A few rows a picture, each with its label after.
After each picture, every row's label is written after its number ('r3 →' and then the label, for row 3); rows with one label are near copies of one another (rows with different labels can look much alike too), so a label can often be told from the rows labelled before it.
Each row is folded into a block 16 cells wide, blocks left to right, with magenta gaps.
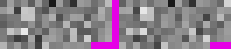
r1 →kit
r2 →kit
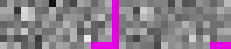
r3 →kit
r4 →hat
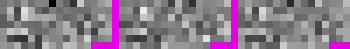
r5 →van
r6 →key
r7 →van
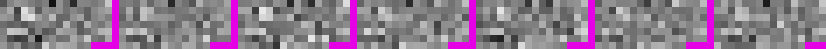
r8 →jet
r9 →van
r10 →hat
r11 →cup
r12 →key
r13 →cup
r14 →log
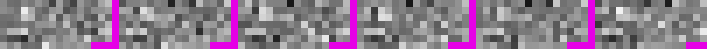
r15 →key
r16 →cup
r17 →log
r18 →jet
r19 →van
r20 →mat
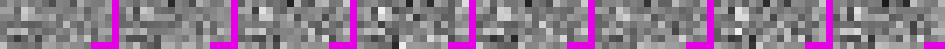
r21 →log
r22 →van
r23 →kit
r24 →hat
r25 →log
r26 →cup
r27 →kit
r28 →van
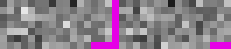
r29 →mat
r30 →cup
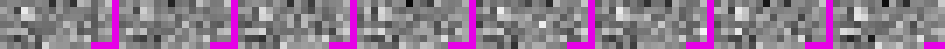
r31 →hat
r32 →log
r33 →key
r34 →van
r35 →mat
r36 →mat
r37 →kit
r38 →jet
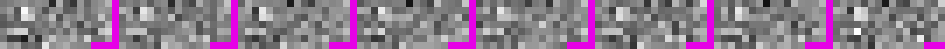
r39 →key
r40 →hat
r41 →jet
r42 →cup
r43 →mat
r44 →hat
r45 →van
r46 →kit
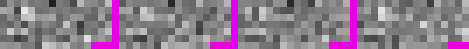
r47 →cup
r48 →cup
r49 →van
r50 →mat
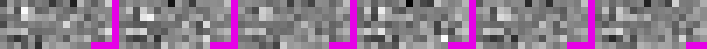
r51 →mat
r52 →jet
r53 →hat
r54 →van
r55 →jet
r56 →van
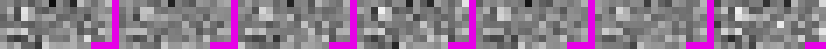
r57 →van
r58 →van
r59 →log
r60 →hat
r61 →jet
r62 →hat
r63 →mat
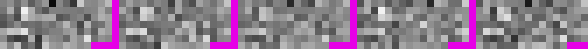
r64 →van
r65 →hat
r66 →van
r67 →mat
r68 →jet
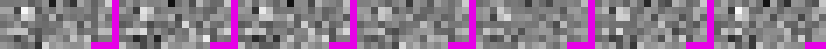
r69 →hat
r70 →log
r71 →log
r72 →hat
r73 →jet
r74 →kit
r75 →kit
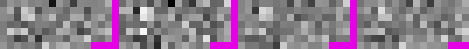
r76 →jet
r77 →kit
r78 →hat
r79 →key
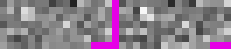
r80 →mat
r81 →cup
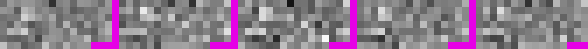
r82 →log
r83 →mat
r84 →log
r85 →key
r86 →van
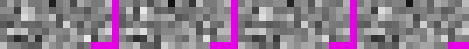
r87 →log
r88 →van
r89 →log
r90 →log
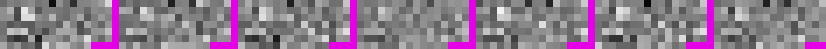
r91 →jet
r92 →cup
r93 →log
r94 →key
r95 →mat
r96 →log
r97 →jet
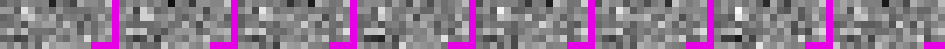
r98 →cup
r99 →jet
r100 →mat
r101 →key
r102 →mat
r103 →mat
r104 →key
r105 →log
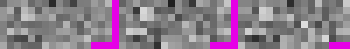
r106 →jet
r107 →hat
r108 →log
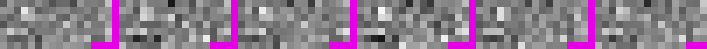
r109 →mat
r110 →log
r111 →mat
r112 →key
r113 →key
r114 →log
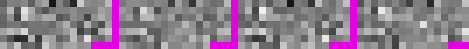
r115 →van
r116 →hat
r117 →van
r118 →mat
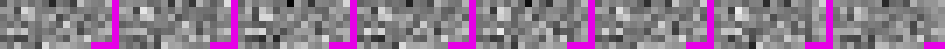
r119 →cup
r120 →hat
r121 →jet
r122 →cup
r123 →kit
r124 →cup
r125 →hat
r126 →van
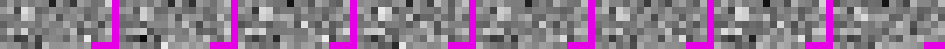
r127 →kit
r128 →key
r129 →log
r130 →hat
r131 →log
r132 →kit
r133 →log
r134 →cup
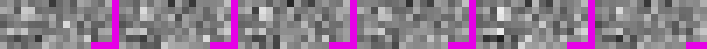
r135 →log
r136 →key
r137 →kit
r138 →hat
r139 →key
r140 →key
